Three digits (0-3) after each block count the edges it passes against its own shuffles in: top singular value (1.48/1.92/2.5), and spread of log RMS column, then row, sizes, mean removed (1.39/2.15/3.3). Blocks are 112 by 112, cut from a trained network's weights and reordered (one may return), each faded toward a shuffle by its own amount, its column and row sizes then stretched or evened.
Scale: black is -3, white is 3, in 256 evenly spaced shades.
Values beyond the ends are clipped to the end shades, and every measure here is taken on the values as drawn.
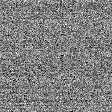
0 1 0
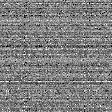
3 1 2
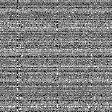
3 2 2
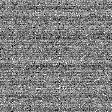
2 1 0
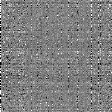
2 3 0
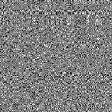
3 1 2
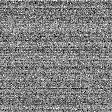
2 0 1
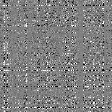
2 3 3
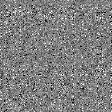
0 2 2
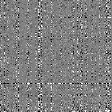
2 3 2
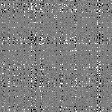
1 3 3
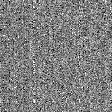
1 1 0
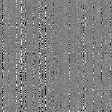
2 3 1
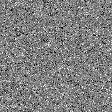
0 0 1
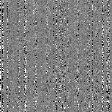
1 3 1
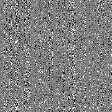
0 3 0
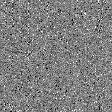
1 1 0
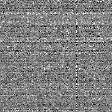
2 2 2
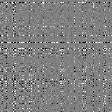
3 3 3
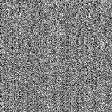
2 1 0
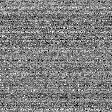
2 0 2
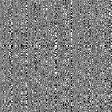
3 3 1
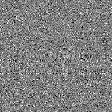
2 0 1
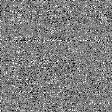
1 1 2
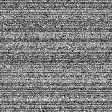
3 0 0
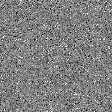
0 1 1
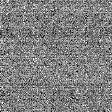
1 2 0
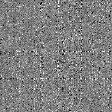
1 2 1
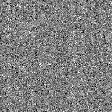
1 0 1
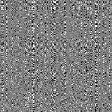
3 3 1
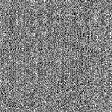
2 1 1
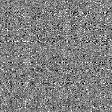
1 0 2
